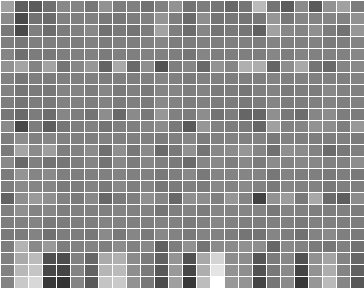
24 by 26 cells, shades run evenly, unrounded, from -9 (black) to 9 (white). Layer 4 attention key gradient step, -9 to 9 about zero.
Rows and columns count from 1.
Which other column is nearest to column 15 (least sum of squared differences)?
24
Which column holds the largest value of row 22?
16
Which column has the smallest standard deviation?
6
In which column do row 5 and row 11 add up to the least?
2
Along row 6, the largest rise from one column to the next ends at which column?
9
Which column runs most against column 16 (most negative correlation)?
5
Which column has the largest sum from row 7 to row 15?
20
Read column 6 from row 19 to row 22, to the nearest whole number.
0 0 0 0
